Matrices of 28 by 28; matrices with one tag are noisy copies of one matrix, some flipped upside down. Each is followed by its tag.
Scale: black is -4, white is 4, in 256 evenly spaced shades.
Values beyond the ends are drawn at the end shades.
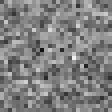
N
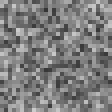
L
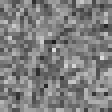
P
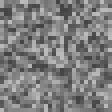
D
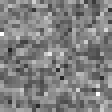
D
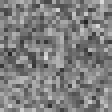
D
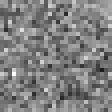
L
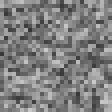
D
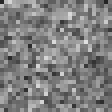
N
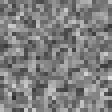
P
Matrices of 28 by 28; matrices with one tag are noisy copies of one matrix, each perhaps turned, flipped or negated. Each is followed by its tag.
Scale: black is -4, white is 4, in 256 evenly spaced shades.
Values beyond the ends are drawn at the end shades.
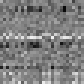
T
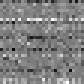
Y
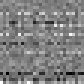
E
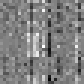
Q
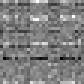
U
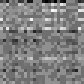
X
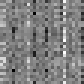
Y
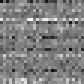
Y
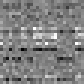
Q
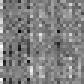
X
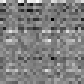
X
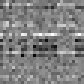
Q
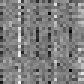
Y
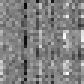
U
